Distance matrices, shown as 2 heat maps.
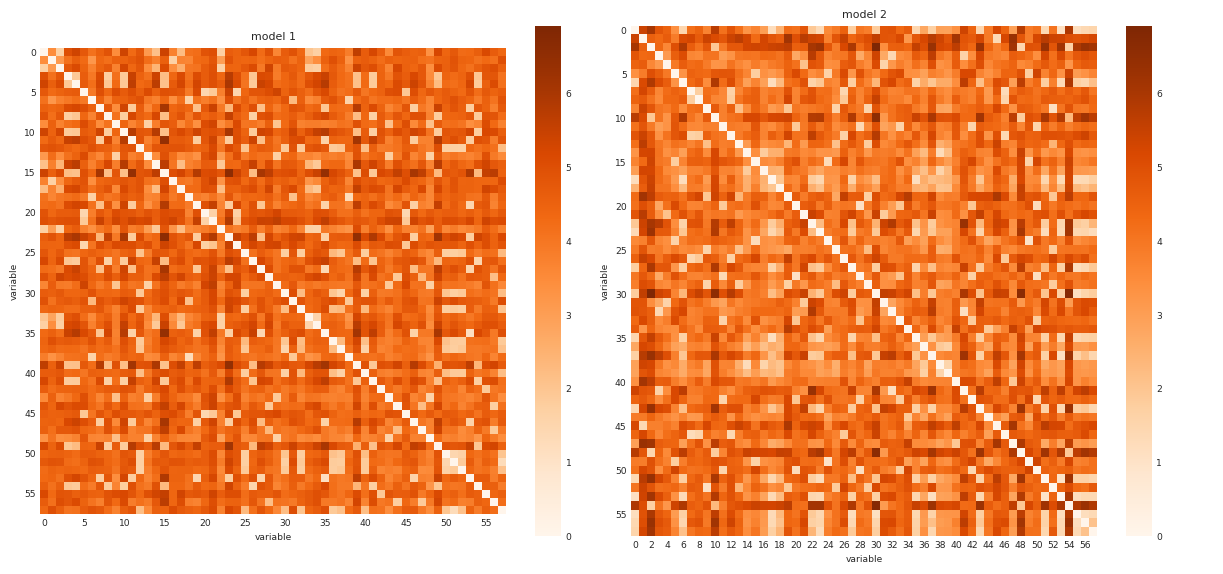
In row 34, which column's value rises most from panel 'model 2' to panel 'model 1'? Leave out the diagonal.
44
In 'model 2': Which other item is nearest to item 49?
24
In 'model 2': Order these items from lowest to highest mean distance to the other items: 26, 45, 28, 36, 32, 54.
36, 28, 32, 26, 45, 54
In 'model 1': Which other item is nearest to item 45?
20
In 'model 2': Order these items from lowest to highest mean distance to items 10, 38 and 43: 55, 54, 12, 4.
55, 4, 12, 54
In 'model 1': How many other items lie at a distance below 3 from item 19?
7
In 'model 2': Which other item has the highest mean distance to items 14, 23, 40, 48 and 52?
1
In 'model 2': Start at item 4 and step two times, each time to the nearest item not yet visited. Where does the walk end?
21
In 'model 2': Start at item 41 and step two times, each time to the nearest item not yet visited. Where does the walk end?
3
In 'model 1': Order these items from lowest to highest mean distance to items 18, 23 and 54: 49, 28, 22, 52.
22, 49, 52, 28
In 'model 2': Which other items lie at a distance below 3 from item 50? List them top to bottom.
11, 20, 28, 33, 42
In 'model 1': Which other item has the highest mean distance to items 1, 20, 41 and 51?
23
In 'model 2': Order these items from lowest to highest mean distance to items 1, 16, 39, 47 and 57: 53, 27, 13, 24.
53, 27, 24, 13
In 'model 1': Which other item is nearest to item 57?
51
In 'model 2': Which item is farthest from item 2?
30
